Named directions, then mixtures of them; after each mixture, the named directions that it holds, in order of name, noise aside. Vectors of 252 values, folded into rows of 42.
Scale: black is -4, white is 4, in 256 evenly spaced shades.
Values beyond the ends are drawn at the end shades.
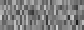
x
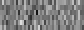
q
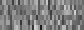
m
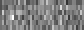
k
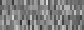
k, m.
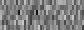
q, x.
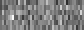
k.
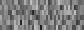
m, x.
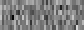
k, x.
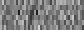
q, x.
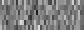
q.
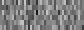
k, q.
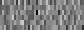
k, q.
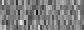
q.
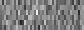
q.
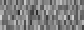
q, x.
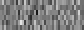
q.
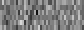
q.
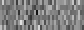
q.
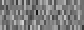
k, q.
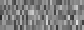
x.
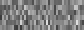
q, x.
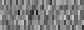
q, x.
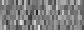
q.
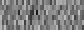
q, x.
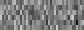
x.
